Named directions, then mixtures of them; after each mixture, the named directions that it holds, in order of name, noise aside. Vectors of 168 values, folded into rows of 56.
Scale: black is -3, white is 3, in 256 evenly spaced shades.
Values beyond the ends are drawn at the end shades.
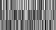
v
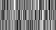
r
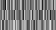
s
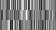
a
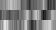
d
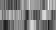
d.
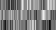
a, d.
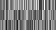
r, v.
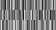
s.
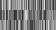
d, v.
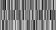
s.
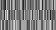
s.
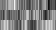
d, r.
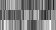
d, s.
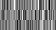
r.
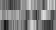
d.
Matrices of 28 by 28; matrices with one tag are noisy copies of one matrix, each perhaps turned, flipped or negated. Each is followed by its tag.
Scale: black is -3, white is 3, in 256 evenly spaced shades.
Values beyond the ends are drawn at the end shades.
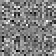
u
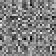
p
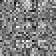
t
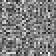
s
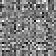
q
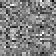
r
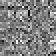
r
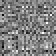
s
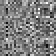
s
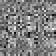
t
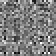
u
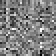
r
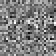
t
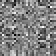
r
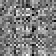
t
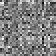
q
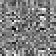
r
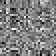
r
